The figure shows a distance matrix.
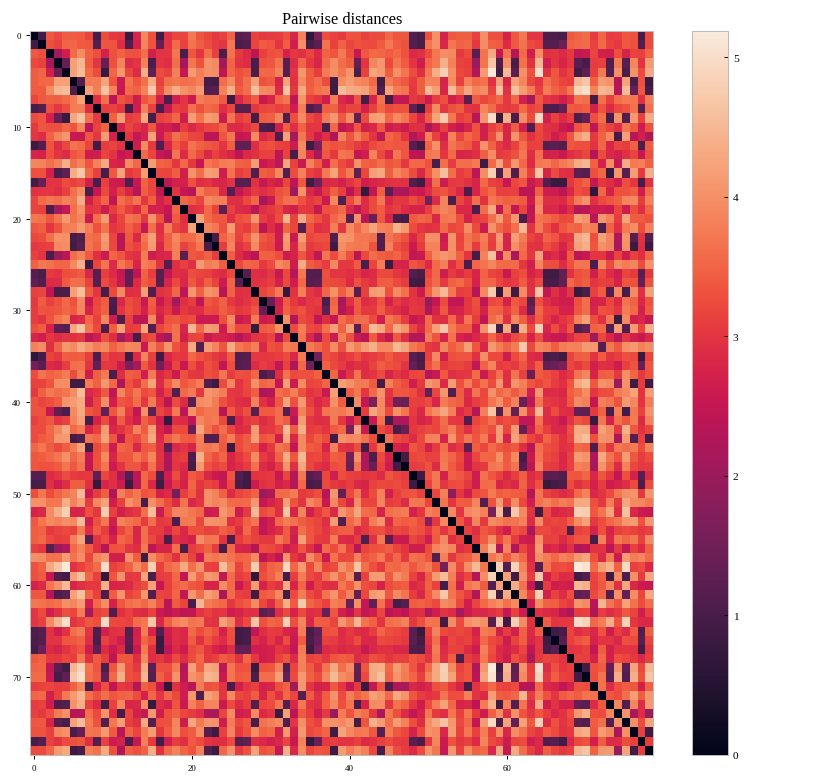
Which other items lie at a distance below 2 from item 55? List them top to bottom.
7, 17, 25, 42, 45, 71
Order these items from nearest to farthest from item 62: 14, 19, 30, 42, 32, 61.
42, 30, 19, 14, 61, 32
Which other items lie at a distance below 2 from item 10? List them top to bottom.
29, 30, 37, 63
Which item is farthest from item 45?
6
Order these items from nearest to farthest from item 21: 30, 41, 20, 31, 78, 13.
31, 30, 13, 41, 78, 20
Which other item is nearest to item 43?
46
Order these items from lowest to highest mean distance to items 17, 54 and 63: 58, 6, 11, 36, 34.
36, 11, 58, 34, 6
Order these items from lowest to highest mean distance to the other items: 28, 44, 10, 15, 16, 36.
16, 36, 10, 28, 15, 44
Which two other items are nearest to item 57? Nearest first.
14, 51
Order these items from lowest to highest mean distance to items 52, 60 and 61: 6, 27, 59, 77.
77, 27, 59, 6
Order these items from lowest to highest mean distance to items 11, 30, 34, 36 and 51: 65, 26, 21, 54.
21, 26, 65, 54
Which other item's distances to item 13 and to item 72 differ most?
34
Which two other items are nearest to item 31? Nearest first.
74, 11
